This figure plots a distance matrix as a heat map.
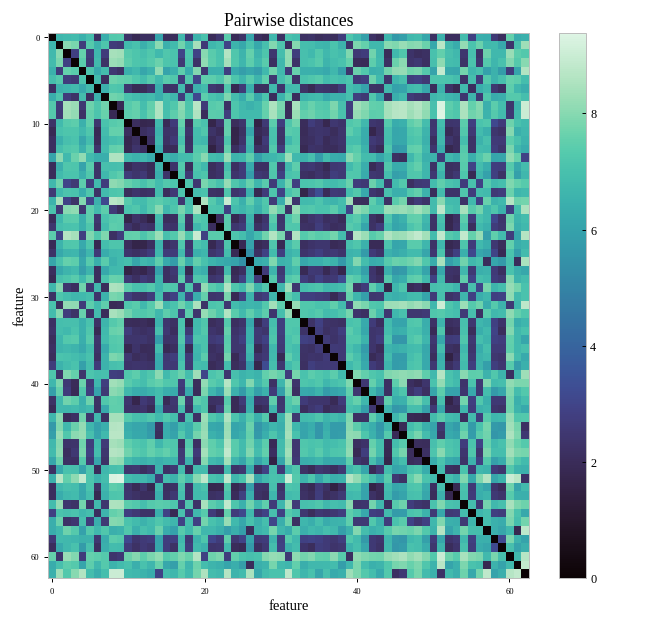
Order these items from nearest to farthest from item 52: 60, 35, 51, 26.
35, 26, 51, 60
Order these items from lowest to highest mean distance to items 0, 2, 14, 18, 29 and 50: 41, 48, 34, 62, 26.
34, 41, 48, 62, 26
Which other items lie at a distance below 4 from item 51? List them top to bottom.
14, 45, 46, 62
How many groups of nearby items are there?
5
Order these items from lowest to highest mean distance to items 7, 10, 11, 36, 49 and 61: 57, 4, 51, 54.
54, 57, 4, 51
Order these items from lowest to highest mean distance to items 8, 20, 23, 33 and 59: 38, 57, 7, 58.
38, 58, 57, 7
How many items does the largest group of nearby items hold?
30
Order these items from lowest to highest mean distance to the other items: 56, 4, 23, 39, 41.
41, 56, 4, 39, 23
